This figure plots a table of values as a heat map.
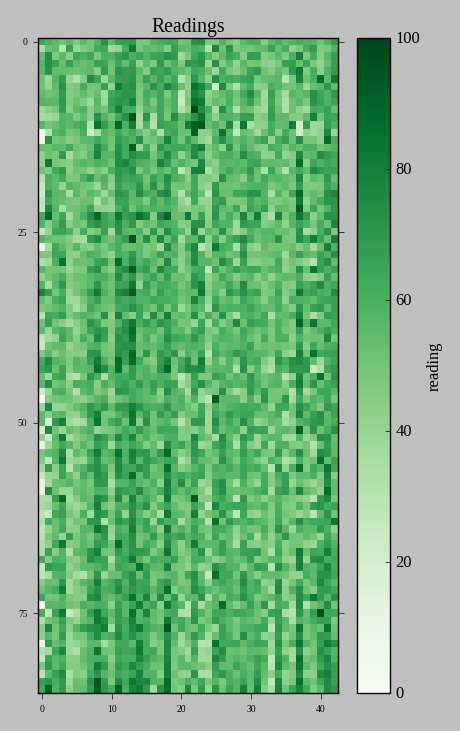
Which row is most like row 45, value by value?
2
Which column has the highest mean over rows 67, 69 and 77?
18
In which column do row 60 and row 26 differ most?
39
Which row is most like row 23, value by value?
85
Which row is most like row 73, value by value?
26
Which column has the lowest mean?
0
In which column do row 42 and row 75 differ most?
40
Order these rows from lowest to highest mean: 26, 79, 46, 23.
46, 79, 26, 23
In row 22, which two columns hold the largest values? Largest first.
37, 1
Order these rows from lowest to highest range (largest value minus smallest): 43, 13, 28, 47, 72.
28, 72, 43, 13, 47
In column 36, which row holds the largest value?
11
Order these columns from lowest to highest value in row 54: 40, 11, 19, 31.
19, 31, 40, 11
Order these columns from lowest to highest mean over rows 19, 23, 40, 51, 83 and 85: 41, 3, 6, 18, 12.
6, 3, 12, 41, 18
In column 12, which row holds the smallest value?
62
